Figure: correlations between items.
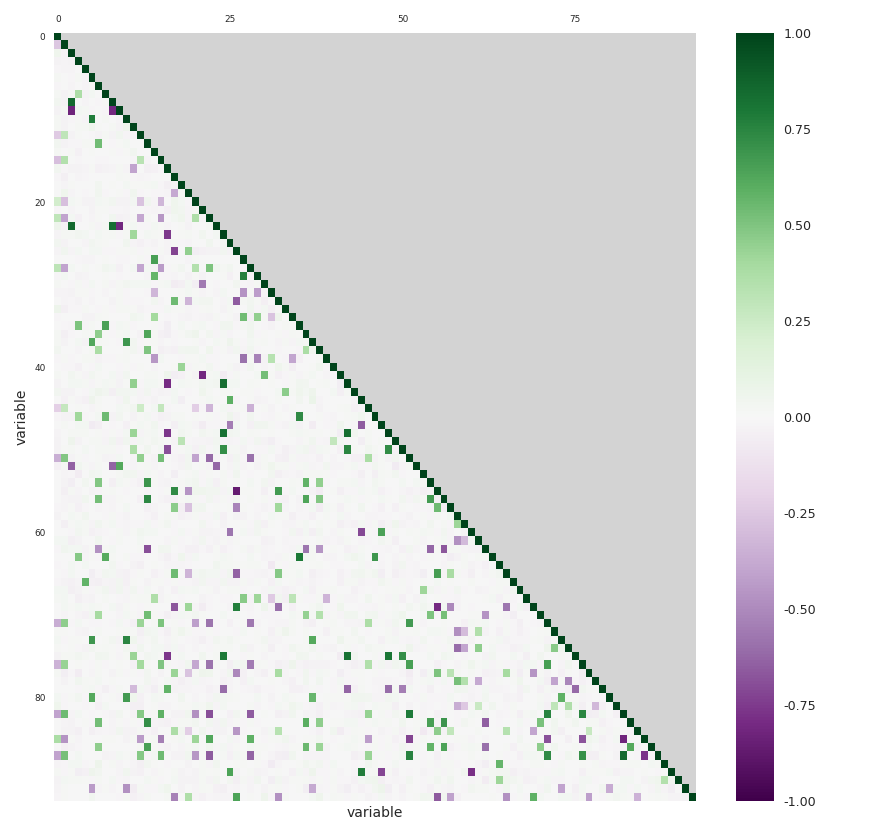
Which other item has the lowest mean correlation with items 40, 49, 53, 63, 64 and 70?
62
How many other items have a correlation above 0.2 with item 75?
5
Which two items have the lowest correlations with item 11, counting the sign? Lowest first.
16, 79
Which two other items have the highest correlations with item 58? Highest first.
78, 59
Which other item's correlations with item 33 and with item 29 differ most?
27
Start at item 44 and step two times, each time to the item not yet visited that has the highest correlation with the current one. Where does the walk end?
25
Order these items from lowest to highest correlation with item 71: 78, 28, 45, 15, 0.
28, 0, 78, 45, 15
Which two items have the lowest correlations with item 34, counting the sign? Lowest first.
39, 31
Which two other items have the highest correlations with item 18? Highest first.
40, 49
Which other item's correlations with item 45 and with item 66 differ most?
4
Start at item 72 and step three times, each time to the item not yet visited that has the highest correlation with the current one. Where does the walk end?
81
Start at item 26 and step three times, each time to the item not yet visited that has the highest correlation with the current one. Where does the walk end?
19
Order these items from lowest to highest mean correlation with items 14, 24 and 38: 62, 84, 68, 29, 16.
16, 62, 84, 68, 29
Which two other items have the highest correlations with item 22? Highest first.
85, 28
